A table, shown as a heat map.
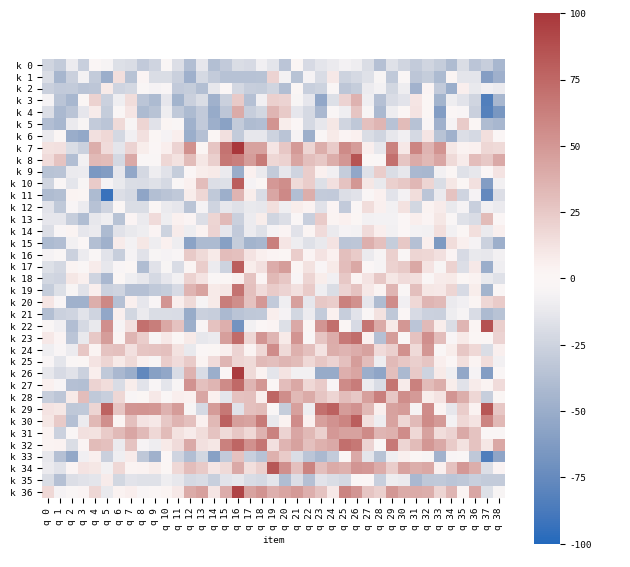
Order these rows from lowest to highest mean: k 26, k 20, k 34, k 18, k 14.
k 26, k 14, k 18, k 20, k 34
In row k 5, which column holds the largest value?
q 19
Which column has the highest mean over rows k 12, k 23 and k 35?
q 26
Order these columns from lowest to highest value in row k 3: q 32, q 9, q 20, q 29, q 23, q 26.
q 23, q 9, q 29, q 32, q 20, q 26
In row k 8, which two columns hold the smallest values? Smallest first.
q 2, q 6
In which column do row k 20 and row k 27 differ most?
q 10
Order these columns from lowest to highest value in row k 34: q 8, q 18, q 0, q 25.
q 0, q 8, q 18, q 25
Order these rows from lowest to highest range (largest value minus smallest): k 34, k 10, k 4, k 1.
k 1, k 34, k 4, k 10
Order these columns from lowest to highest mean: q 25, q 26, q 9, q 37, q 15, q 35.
q 37, q 9, q 35, q 15, q 25, q 26
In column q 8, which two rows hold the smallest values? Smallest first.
k 26, k 11
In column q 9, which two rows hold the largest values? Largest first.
k 22, k 29
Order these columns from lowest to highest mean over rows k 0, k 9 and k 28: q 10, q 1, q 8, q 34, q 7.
q 1, q 7, q 8, q 10, q 34
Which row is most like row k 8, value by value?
k 32
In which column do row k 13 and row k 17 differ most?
q 16
